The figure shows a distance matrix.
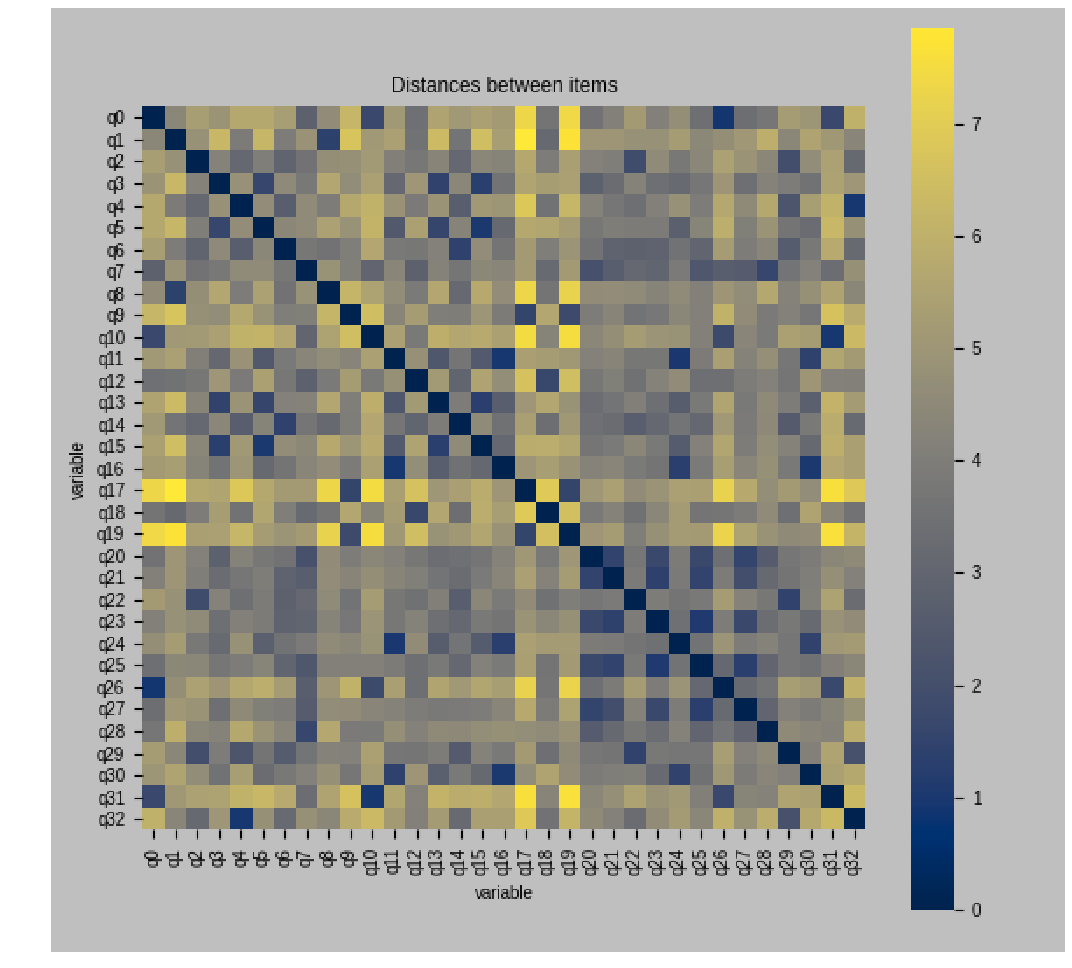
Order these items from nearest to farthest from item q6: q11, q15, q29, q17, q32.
q29, q32, q11, q15, q17
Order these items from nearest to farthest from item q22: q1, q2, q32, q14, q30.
q2, q14, q32, q30, q1
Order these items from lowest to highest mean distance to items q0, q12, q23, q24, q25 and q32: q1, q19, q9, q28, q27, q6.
q27, q6, q28, q1, q9, q19
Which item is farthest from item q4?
q17
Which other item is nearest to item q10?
q31
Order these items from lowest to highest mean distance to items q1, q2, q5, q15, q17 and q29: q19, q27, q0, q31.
q27, q19, q0, q31
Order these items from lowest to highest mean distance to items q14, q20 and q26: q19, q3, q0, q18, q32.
q0, q18, q3, q32, q19
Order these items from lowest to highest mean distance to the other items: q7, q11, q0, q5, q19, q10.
q7, q11, q5, q0, q10, q19
